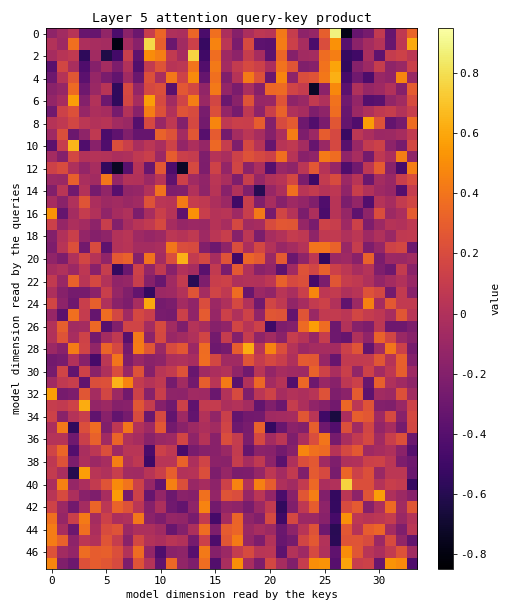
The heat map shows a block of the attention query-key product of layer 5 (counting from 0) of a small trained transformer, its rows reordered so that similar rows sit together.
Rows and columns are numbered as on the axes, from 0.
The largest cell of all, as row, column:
0, 26
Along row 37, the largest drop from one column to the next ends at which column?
2
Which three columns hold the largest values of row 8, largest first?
29, 15, 33
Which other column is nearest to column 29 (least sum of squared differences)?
16
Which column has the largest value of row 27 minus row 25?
1
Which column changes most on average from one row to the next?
24
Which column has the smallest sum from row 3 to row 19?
27
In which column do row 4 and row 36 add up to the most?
25
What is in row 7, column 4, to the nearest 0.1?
0
